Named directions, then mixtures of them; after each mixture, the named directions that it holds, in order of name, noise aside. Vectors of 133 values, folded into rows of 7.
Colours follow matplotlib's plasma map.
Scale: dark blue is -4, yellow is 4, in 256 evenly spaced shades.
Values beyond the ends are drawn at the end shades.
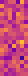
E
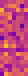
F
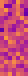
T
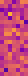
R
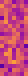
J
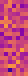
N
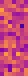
F, J.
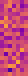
N.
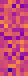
E, N.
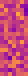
E, N, T.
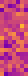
E, F.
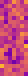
J.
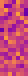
T.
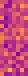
F, N.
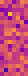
R.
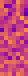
T.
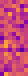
F, R.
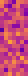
R, T.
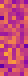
J.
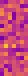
E, F.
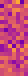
E, J, R.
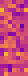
F, J.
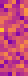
T.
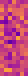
J, N, R.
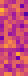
F, T.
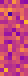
R.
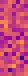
E, N.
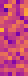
T.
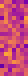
J.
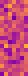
F, J, T.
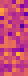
F, J, T.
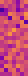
F, R, T.
